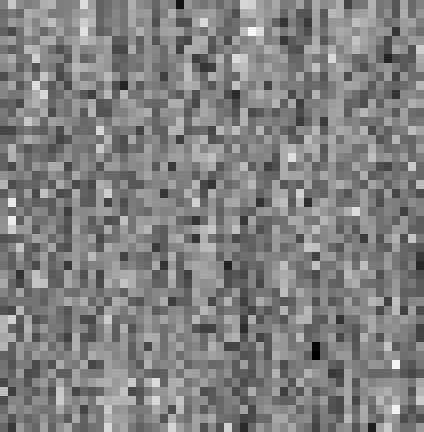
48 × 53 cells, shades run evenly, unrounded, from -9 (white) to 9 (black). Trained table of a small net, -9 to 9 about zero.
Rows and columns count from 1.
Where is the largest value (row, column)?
40, 40
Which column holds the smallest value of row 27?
52
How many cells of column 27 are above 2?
12
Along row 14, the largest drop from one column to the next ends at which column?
42
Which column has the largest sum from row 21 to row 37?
31
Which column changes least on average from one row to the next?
15
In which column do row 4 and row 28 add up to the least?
11
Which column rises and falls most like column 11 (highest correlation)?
33
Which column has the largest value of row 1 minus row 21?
23
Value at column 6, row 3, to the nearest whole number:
-3
